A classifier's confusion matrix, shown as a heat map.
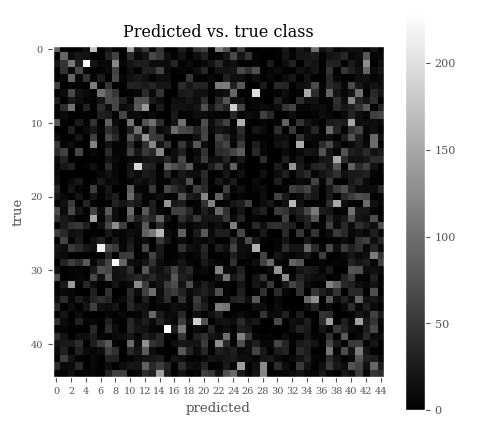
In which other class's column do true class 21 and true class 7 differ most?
32
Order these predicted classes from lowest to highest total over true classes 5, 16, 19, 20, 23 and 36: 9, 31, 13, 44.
9, 44, 31, 13
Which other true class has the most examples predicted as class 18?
16
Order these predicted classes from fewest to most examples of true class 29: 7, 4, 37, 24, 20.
37, 20, 24, 7, 4
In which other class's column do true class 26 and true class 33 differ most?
13
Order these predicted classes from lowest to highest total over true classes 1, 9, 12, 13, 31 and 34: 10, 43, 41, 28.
28, 41, 10, 43
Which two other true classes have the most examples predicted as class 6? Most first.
27, 30
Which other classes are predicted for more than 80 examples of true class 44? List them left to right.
14, 24, 28
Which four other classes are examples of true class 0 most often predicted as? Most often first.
5, 10, 22, 35
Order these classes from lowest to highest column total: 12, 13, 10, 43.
43, 13, 10, 12
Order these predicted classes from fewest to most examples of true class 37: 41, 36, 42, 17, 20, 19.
42, 36, 17, 20, 41, 19
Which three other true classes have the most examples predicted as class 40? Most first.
10, 7, 22
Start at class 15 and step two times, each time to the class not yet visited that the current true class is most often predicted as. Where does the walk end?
17
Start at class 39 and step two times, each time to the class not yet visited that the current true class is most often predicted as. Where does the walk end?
14
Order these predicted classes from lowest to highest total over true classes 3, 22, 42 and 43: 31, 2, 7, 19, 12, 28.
19, 31, 2, 7, 28, 12
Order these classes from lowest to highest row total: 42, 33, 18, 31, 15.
18, 42, 15, 33, 31
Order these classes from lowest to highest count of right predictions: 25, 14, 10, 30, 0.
25, 0, 10, 14, 30
